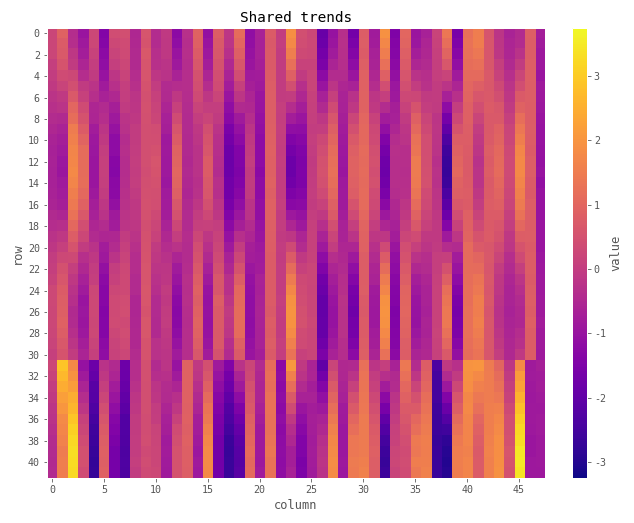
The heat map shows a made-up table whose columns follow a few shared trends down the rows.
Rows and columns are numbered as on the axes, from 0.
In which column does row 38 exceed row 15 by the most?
1
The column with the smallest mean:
17
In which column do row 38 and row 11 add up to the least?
38
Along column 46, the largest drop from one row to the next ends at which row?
31
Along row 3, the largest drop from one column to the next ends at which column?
33
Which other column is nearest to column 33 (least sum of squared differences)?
5
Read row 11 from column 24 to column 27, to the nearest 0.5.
-1.5 0 0.5 1
